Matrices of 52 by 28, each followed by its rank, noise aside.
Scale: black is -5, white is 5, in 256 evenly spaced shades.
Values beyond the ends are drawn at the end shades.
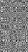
four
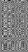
three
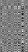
two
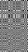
one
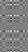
one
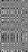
two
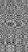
four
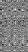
four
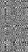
four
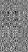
four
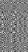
four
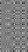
two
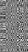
three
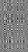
two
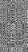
four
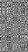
four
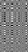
one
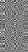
two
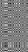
one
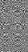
four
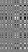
one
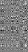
four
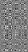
two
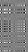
one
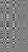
one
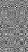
four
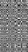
three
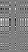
one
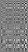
two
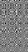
three
